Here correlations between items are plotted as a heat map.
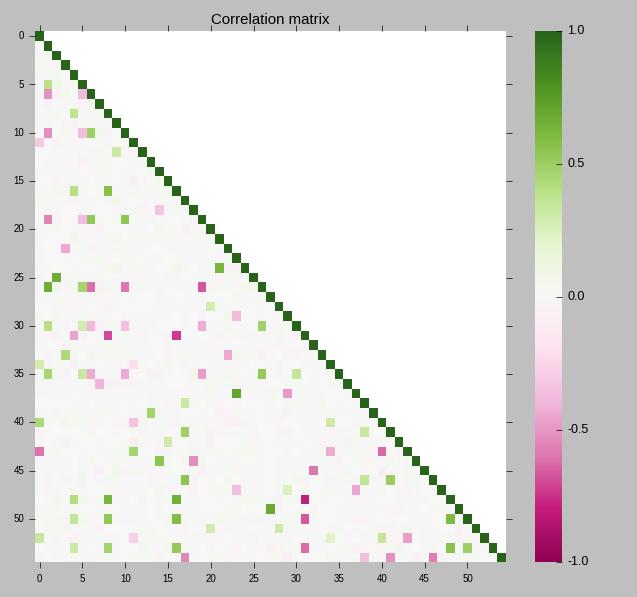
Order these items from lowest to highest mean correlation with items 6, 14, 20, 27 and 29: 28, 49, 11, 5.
5, 11, 28, 49
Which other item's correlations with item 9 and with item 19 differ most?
26
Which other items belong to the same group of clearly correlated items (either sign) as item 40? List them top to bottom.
0, 11, 34, 43, 52
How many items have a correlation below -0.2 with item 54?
4
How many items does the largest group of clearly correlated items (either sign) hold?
8
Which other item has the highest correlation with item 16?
48
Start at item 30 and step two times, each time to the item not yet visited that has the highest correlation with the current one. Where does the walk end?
1
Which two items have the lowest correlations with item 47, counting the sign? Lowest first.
37, 23
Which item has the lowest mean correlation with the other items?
31
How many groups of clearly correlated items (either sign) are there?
16
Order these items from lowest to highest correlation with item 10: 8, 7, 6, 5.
5, 8, 7, 6
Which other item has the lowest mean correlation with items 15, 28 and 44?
18
